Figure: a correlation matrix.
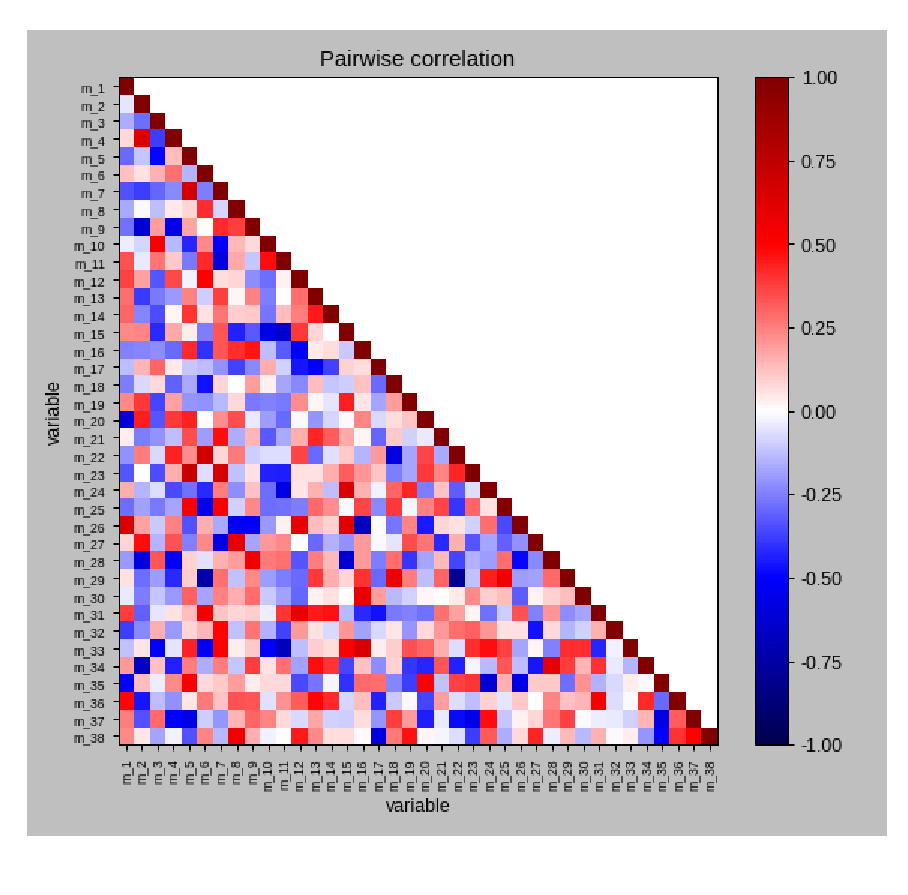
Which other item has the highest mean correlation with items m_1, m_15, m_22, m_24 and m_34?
m_26
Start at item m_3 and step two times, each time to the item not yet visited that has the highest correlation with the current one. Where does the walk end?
m_11
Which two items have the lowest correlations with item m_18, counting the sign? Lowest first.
m_22, m_6
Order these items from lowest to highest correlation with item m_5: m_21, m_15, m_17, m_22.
m_17, m_15, m_22, m_21
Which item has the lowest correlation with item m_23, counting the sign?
m_37
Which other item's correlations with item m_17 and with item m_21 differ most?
m_13
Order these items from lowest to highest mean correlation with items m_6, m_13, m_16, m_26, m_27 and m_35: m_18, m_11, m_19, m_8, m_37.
m_18, m_37, m_19, m_11, m_8
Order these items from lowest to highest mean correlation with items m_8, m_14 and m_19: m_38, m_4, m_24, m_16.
m_24, m_4, m_16, m_38
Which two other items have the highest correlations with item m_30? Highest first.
m_16, m_33
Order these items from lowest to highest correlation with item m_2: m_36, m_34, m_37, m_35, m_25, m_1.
m_34, m_36, m_37, m_25, m_1, m_35
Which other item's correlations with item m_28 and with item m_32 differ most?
m_15
